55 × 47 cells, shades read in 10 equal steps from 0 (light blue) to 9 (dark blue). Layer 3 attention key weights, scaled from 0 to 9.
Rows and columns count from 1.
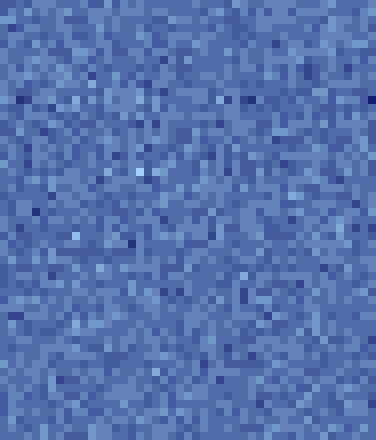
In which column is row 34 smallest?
13
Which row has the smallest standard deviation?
39
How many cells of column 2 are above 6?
2
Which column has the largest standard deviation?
10
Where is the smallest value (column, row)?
18, 22
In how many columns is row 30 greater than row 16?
17
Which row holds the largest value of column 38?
36
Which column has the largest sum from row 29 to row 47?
29
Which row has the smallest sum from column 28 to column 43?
7
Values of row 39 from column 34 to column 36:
4 6 5
